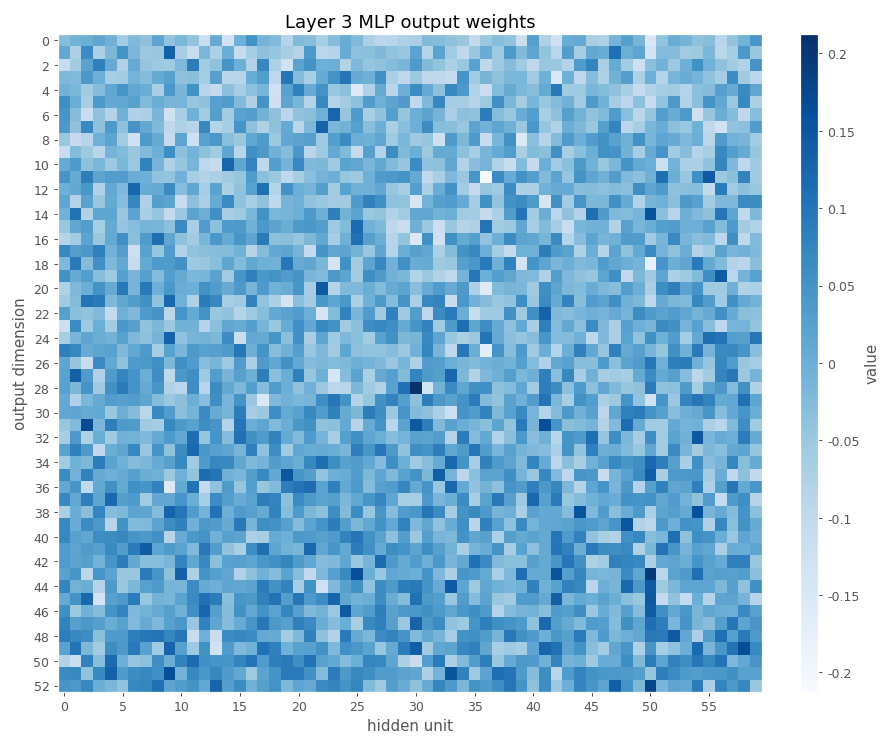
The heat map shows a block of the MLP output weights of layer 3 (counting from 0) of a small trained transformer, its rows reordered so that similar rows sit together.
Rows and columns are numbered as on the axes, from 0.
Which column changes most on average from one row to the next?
30
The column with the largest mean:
17
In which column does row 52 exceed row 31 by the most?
50
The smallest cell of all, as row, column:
11, 36
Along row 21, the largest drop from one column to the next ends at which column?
33
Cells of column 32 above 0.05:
9
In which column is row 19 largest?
56
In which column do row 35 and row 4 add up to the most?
19
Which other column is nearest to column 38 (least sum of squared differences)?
8
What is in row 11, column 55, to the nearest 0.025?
0.15
